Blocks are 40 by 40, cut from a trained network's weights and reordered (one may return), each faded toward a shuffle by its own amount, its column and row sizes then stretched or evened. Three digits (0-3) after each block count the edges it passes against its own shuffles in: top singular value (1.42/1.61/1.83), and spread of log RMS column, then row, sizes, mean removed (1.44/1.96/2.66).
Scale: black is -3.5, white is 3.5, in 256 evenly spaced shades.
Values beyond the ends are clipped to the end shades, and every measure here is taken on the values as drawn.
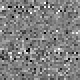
0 0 2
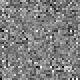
0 0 2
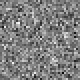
0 0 0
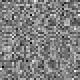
3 0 0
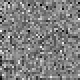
0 1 0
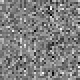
0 2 0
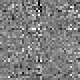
1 2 1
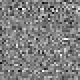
1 0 2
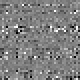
2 1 3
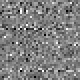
3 0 2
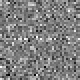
2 1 2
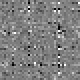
2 2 2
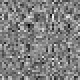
3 1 1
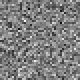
2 1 0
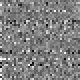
1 1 2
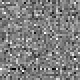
0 0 0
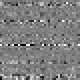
3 0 3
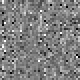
0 2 0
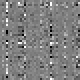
3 3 1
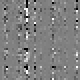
2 3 1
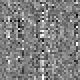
2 2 0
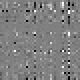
3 2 2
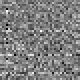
3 0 2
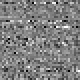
0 0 3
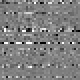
2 0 3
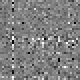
2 1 2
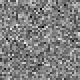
0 0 0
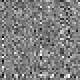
3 2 1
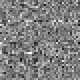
1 0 1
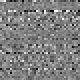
2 0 3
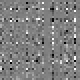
1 3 2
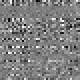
3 2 3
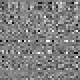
3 1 3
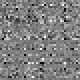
2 1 3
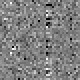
2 1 1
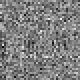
1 0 0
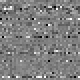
0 0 3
